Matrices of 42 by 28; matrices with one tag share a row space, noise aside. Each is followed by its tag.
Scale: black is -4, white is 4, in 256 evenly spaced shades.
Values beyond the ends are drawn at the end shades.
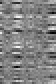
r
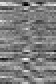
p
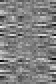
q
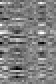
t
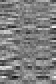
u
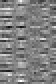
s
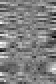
q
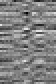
p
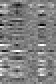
t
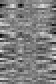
q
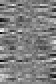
q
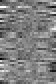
q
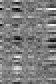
r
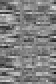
u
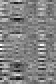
t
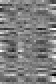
q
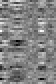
t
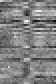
p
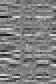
u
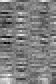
s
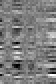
r
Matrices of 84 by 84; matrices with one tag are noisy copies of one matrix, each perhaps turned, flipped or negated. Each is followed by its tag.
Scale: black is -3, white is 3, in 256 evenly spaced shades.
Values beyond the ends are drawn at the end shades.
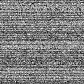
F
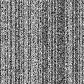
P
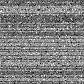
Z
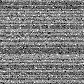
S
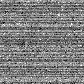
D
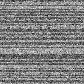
S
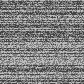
P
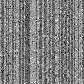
S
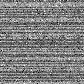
D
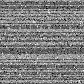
S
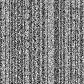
S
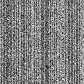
F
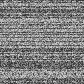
Z
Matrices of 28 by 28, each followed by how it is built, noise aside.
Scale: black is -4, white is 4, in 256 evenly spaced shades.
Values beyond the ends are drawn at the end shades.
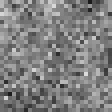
smooth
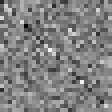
diagonal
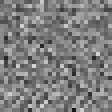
repeating columns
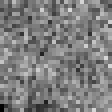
smooth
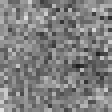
smooth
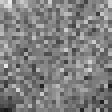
smooth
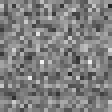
repeating columns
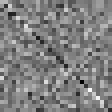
diagonal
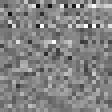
uneven rows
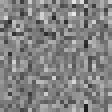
low rank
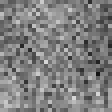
smooth
